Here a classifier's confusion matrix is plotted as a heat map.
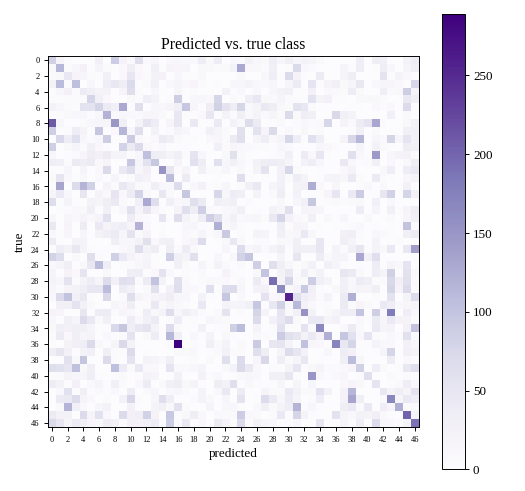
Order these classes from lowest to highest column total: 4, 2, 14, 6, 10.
14, 6, 2, 4, 10
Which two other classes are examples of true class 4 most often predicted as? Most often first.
45, 10
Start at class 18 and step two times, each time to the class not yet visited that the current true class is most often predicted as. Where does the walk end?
41
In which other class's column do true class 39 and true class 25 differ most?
3
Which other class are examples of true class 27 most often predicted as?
43
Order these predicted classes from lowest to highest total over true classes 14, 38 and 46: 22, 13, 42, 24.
42, 13, 22, 24
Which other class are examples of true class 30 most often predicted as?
38
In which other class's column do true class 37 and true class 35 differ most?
15
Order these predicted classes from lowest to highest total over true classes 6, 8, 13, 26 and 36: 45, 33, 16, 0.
33, 45, 0, 16
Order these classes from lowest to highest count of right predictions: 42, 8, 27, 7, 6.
42, 6, 27, 7, 8
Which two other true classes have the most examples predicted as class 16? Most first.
36, 5
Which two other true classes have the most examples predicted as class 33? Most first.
40, 16
